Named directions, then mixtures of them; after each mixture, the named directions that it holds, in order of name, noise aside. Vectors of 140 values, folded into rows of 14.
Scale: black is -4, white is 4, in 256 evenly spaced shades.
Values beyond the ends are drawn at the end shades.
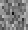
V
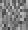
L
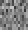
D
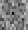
V.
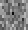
V.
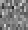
D, L.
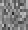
L, V.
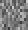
L.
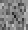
D, V.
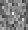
V.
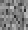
D, V.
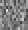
D, L.
